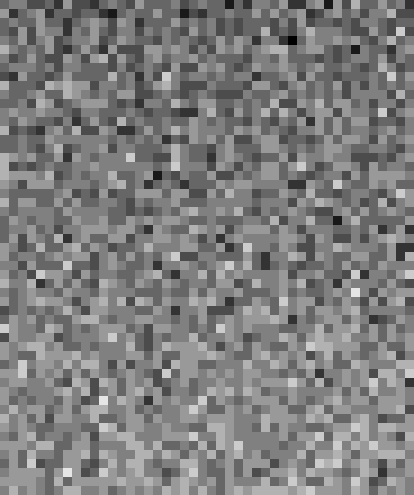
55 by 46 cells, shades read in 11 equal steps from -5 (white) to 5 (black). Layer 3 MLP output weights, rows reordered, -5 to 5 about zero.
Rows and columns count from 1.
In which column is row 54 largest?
42
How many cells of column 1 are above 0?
16
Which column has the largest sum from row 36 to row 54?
17
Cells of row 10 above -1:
34
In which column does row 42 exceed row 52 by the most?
36
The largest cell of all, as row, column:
5, 33
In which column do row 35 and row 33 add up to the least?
40
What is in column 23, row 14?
0
